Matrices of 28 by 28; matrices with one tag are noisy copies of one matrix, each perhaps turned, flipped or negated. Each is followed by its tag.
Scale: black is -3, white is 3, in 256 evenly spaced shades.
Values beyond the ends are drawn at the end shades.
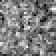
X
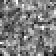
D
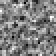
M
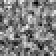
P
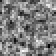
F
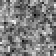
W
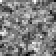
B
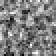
P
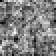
W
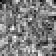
D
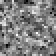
B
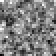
B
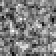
P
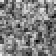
D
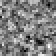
F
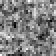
W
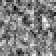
P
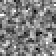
M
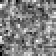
D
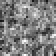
W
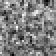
X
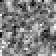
B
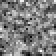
B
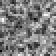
P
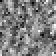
B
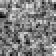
D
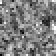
B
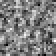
M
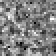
P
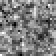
W
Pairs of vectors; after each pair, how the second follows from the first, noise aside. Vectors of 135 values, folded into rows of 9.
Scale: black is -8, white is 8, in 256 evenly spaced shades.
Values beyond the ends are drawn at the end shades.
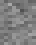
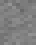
shrunk.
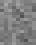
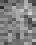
wrapped around, scaled up.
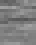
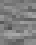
wrapped around, negated.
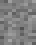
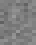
wrapped around, shrunk.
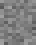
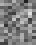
wrapped around, scaled up.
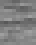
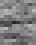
reversed, scaled up.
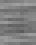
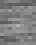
negated.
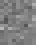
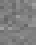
shrunk.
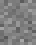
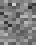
reversed, scaled up.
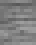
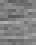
wrapped around, negated.
